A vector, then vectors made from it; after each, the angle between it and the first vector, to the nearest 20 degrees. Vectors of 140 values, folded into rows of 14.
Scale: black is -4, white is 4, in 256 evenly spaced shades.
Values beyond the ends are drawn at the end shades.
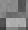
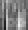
60 degrees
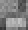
20 degrees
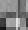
40 degrees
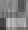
20 degrees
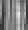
80 degrees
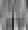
120 degrees
